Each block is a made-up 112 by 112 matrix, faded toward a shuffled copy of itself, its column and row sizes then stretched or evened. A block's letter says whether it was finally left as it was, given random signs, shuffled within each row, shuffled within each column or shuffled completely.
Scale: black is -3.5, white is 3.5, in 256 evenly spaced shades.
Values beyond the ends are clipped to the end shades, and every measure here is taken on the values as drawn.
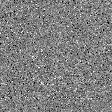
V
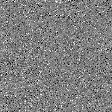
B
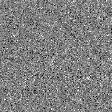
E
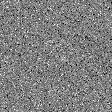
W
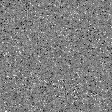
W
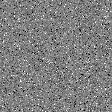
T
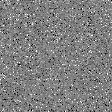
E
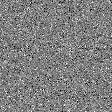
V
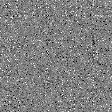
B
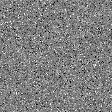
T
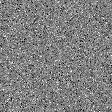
W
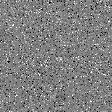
E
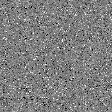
B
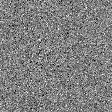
T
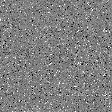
B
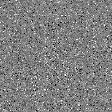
E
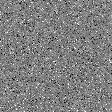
W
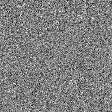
V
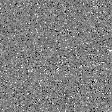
B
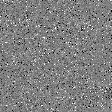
B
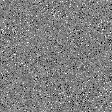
T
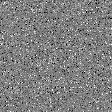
V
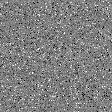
V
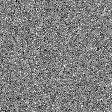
W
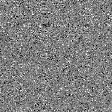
E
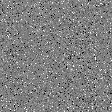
T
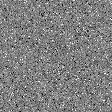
W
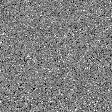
V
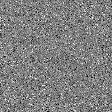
B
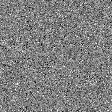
V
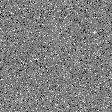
W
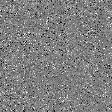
B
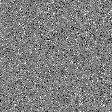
T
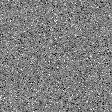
W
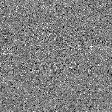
E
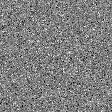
W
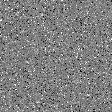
T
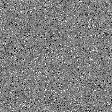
B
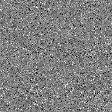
E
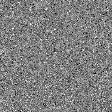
T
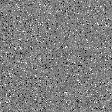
E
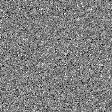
B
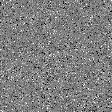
B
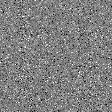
B
